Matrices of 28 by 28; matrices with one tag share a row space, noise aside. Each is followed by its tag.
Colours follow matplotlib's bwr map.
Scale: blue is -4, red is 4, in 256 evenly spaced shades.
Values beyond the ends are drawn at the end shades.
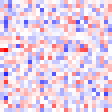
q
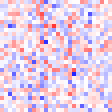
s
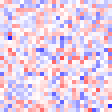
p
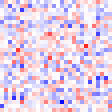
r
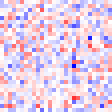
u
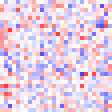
q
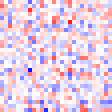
s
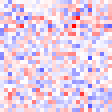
u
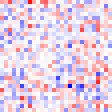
r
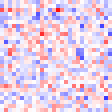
q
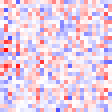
q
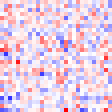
q
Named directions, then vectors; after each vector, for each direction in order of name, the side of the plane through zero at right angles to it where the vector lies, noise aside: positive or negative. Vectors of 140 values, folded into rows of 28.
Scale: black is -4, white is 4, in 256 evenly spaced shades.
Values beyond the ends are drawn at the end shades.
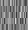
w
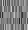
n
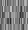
positive, negative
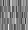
positive, positive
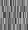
negative, negative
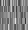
positive, positive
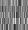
negative, positive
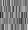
positive, positive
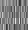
negative, positive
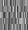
negative, negative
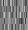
positive, positive
